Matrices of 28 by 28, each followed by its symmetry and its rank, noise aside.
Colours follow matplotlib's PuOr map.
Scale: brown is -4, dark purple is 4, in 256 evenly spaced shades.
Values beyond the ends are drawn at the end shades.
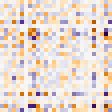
symmetric, rank two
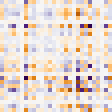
no symmetry, rank two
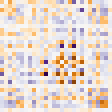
symmetric, rank three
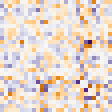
antisymmetric, rank four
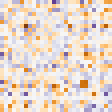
symmetric, rank four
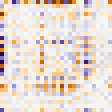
antisymmetric, rank two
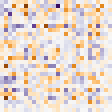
no symmetry, rank four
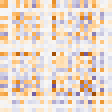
symmetric, rank two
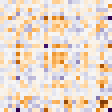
symmetric, rank four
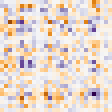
no symmetry, rank three
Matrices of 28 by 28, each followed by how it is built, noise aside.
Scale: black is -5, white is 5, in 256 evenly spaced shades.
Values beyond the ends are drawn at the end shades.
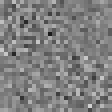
block diagonal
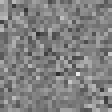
block diagonal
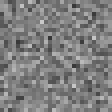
noise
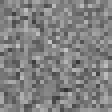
blocks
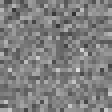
noise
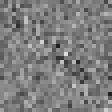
banded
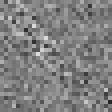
banded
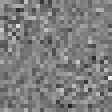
block diagonal
